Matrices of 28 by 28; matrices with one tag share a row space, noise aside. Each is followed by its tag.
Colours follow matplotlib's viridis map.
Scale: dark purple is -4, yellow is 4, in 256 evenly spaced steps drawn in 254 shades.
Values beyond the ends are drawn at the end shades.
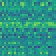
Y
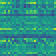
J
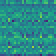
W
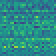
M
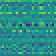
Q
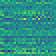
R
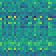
Y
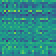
Y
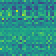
Q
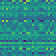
Q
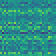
Y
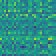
Y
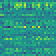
R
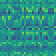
W
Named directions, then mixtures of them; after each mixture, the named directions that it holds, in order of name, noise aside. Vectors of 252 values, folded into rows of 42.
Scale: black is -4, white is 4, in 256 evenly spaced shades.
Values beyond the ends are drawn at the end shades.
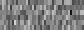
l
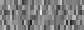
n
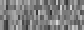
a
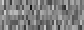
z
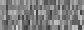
a, z.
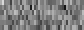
l, z.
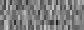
a, l, z.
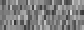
l.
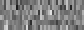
a, n, z.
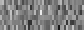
n, z.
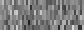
a, n, z.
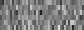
a, n, z.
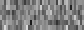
a, n.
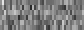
l, z.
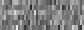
a, z.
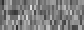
a, l, z.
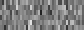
a, n, z.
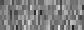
a, n, z.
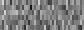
z.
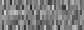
z.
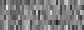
a.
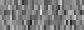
n.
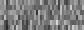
a.
